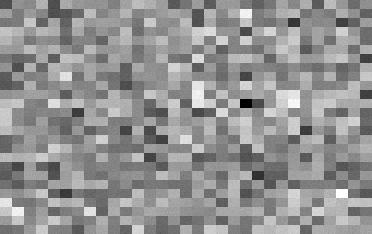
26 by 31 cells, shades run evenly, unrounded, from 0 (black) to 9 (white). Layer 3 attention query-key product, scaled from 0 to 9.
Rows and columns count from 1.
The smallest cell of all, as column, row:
21, 12
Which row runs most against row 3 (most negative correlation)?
22
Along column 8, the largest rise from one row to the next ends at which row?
24
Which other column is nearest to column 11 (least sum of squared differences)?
10
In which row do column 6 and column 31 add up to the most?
9
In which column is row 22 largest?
29
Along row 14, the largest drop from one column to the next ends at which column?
31
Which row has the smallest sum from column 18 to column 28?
18
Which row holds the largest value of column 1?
23
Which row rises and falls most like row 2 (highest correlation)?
14
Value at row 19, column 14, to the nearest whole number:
3
